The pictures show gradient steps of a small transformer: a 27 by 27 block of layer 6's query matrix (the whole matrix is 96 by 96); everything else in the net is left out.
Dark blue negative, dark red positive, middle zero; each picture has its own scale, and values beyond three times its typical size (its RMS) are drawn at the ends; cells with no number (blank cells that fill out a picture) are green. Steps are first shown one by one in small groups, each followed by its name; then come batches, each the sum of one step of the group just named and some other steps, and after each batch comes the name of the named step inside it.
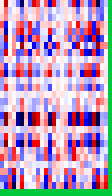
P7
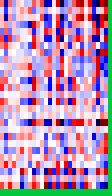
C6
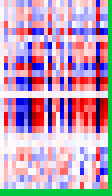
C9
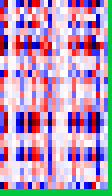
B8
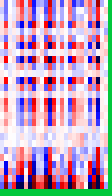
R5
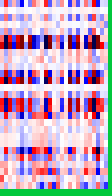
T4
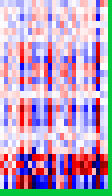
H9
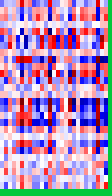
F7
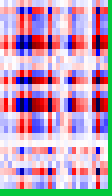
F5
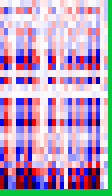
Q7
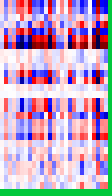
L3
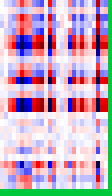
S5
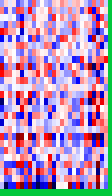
Q7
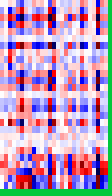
H9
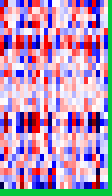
B8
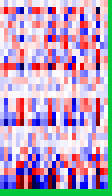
H9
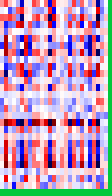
P7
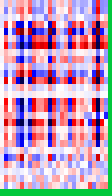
L3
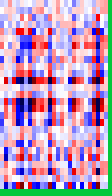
F5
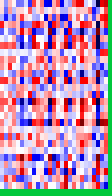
C6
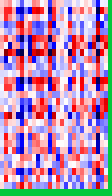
F5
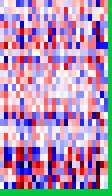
H9
